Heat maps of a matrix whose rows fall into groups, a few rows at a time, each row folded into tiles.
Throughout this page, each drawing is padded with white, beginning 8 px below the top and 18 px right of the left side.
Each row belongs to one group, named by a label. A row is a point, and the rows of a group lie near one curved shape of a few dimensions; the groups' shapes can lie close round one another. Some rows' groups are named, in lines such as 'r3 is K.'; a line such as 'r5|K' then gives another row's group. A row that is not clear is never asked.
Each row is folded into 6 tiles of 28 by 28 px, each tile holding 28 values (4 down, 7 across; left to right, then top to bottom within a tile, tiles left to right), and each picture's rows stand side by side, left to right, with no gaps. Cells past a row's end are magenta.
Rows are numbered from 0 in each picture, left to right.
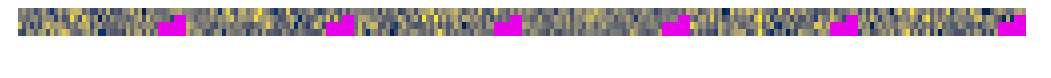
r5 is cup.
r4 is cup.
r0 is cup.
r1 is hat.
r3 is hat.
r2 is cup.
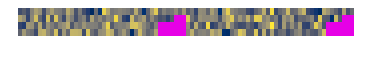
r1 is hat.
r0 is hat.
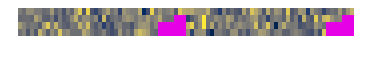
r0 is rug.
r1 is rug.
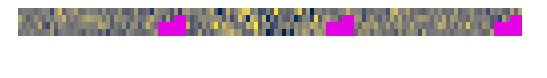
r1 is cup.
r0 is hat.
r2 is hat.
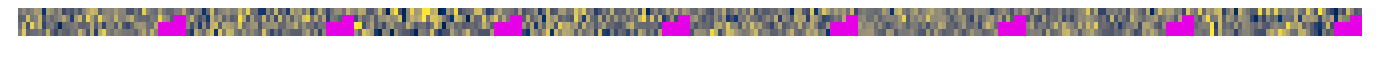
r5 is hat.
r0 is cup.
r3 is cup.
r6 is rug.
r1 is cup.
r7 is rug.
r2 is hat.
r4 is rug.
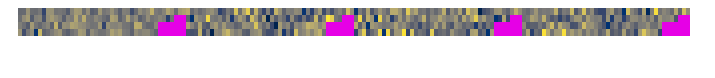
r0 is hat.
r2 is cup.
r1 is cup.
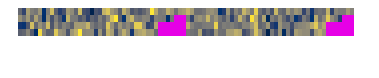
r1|cup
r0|hat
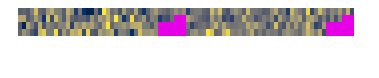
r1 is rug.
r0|hat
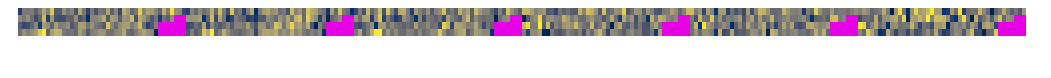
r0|rug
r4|cup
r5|hat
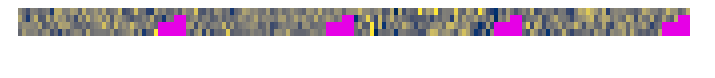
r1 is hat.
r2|rug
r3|hat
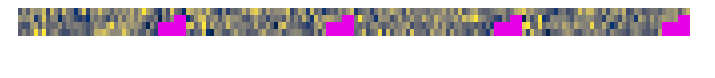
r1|rug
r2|cup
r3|rug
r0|rug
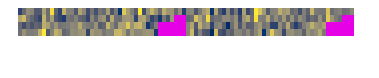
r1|cup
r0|rug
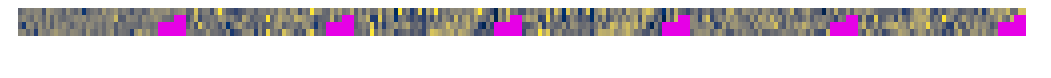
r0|hat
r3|rug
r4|hat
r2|rug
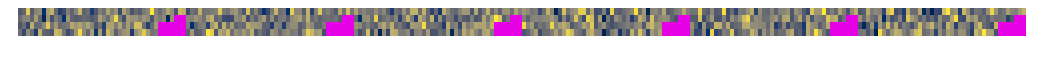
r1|rug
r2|cup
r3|cup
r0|hat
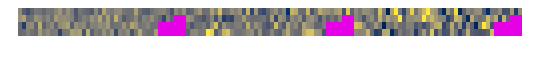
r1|rug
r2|hat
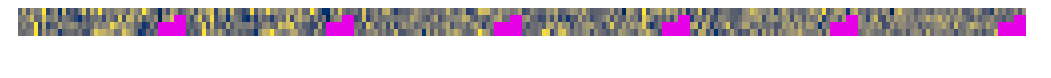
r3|rug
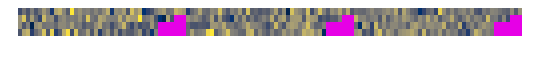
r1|rug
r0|cup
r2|hat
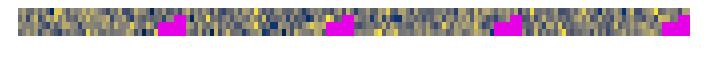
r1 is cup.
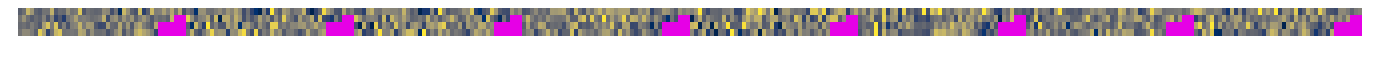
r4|hat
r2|hat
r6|cup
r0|rug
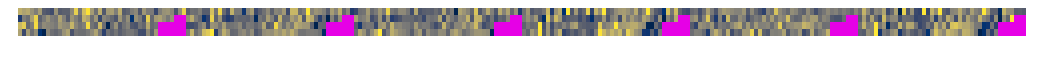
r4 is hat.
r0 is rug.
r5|rug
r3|rug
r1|rug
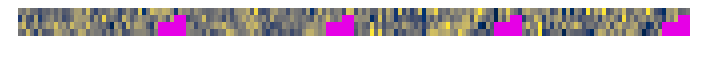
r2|rug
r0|rug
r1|rug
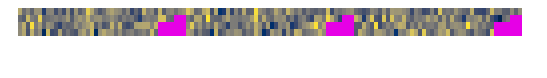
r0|cup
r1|cup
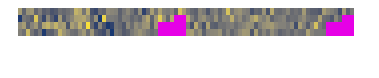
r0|rug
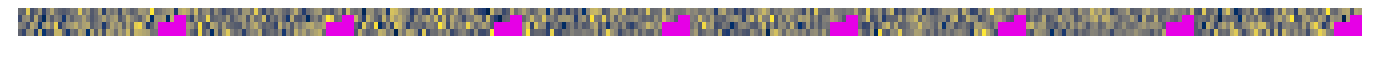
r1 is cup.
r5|hat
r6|hat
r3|cup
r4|cup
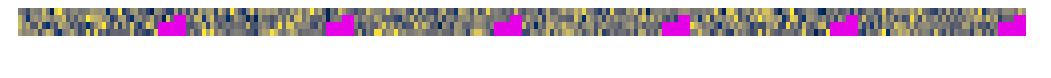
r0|hat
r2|rug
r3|cup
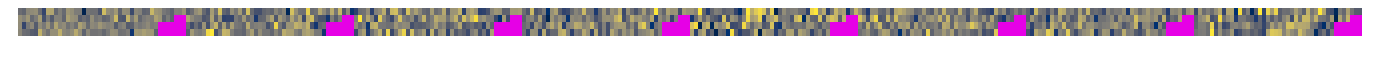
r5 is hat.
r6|cup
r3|hat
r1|rug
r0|hat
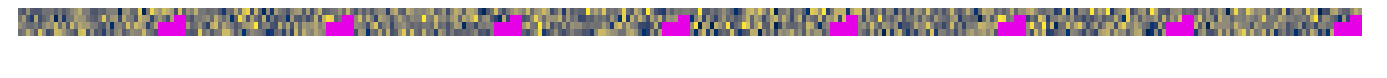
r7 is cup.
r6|rug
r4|hat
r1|cup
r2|cup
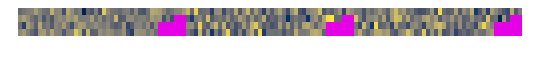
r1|cup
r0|hat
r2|hat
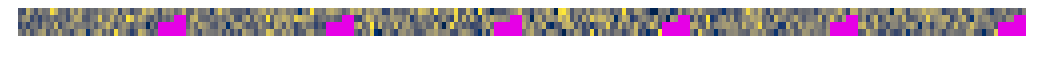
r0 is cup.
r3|hat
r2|rug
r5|hat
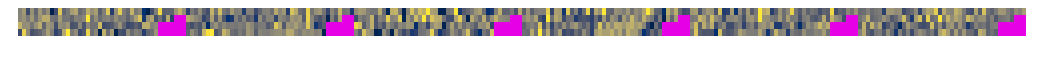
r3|rug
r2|hat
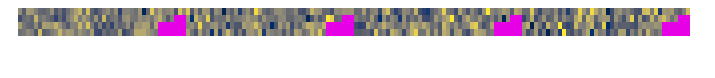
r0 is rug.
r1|cup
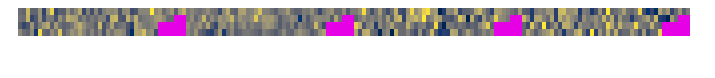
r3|hat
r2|hat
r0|hat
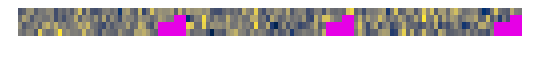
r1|rug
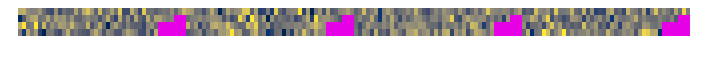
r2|hat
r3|rug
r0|rug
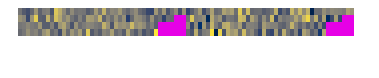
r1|cup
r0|hat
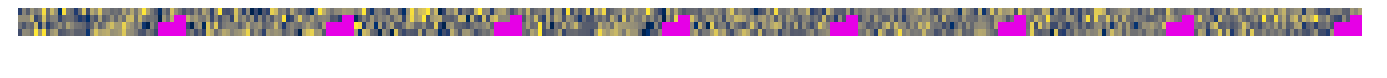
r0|rug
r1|hat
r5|rug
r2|hat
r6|cup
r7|cup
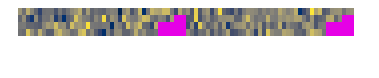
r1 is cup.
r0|rug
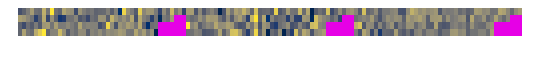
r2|hat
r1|cup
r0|rug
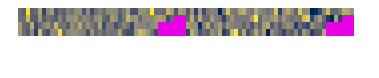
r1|cup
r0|hat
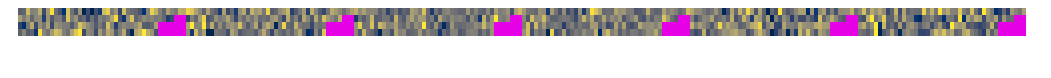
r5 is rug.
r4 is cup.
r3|cup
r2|rug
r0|hat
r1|rug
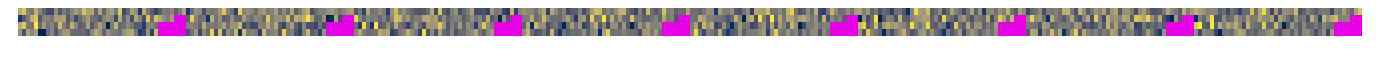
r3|cup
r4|cup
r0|rug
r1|cup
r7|rug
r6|cup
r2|hat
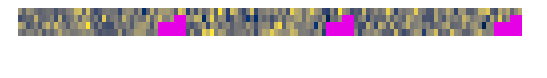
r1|rug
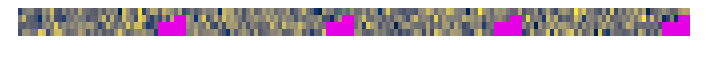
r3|cup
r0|rug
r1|hat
